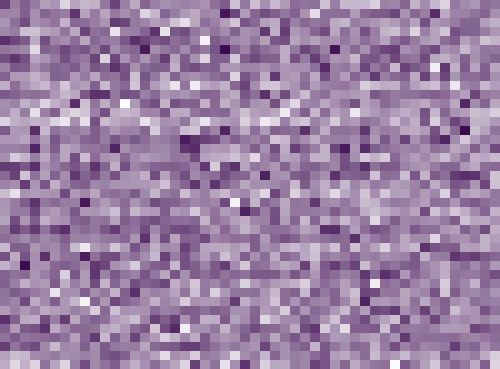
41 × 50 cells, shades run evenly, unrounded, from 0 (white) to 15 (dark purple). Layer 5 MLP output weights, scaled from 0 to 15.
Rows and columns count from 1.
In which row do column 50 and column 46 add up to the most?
29
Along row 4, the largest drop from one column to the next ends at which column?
17
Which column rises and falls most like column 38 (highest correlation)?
26
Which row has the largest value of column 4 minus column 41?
15
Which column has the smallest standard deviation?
42
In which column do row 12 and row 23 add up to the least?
24
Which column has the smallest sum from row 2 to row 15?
4
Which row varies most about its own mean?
41
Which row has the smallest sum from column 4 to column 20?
14
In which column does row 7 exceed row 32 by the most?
38
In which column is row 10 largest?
25
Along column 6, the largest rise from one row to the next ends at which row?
34
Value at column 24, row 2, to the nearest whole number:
11
